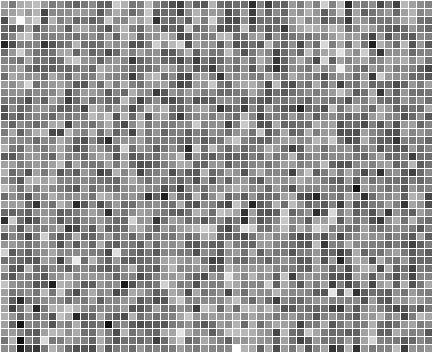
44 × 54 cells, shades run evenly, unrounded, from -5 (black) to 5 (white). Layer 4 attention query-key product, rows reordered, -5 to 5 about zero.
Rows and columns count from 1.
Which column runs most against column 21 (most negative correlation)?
52
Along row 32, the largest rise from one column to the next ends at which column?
15
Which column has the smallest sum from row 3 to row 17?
36
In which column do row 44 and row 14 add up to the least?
3
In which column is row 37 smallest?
45
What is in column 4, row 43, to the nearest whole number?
0
